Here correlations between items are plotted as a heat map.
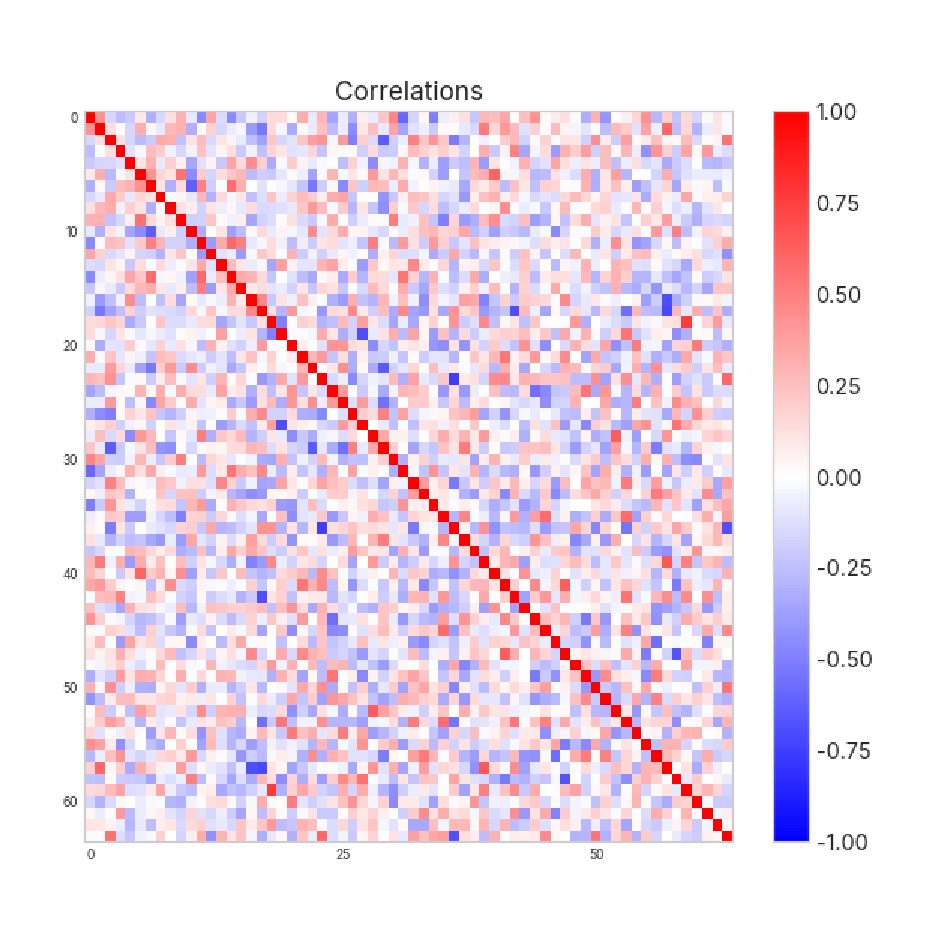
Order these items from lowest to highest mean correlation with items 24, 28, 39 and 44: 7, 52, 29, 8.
8, 29, 7, 52
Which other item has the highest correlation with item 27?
58
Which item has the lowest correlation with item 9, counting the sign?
35
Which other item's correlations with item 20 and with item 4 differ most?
25
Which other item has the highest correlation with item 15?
11
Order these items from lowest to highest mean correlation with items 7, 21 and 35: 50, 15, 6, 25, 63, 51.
51, 6, 15, 25, 50, 63
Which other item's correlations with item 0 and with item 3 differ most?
55
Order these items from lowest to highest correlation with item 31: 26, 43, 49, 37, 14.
37, 43, 49, 26, 14
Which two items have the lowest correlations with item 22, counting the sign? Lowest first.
29, 6
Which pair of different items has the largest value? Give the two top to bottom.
18, 59
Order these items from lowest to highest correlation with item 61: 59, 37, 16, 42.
16, 37, 59, 42
